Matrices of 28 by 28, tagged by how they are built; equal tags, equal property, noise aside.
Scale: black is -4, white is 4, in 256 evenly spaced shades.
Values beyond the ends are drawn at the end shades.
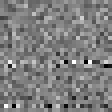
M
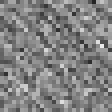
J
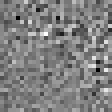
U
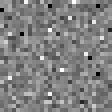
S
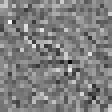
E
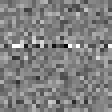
M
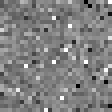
S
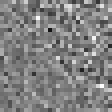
U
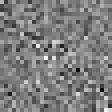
E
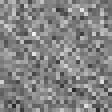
J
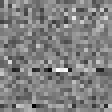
M
